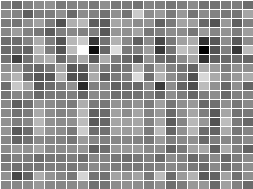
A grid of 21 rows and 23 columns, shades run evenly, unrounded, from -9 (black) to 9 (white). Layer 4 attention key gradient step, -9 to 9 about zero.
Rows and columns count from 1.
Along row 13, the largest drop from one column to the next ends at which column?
9
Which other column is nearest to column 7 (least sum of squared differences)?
14
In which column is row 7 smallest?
19
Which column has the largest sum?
8
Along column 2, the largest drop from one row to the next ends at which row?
11
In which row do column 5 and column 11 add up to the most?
6
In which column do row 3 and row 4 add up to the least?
10
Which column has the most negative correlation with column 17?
22
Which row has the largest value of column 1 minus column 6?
3
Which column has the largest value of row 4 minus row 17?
23
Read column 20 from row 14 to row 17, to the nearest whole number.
-3 -2 0 -2
